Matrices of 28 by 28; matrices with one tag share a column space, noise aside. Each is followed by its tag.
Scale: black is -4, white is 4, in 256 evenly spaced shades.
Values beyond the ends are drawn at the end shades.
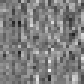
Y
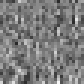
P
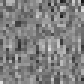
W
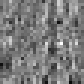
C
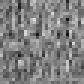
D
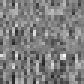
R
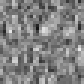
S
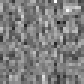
Y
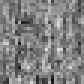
C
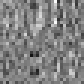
D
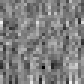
C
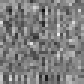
Y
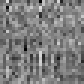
W
